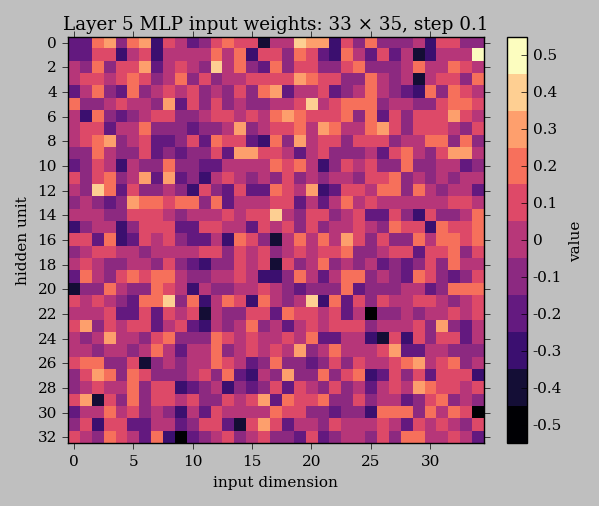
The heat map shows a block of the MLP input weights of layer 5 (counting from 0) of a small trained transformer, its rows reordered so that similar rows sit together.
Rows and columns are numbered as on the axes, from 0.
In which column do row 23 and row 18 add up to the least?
11
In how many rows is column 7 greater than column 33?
12
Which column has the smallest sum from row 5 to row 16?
4
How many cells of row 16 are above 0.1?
9
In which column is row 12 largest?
2
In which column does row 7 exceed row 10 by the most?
21
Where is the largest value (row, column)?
1, 34
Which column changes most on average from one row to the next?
29
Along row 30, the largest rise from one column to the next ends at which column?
26
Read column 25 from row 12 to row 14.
0 0.1 -0.2
